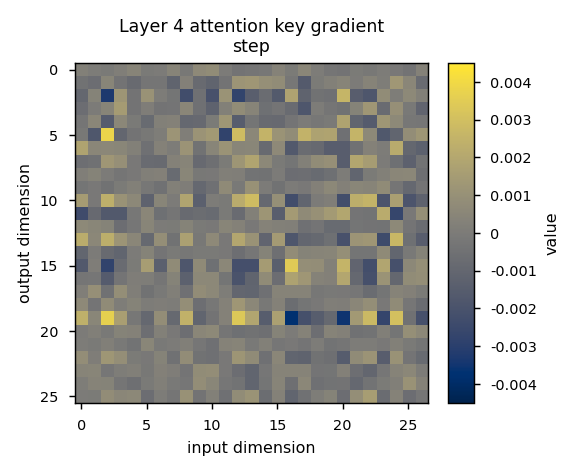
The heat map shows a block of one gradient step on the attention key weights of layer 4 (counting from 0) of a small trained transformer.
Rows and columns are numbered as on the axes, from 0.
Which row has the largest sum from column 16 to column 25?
5
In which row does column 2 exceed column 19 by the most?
19
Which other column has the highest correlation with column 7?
17
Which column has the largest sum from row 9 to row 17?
16
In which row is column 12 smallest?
2
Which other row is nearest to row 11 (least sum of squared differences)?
14
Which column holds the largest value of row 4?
20
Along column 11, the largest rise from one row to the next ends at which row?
6
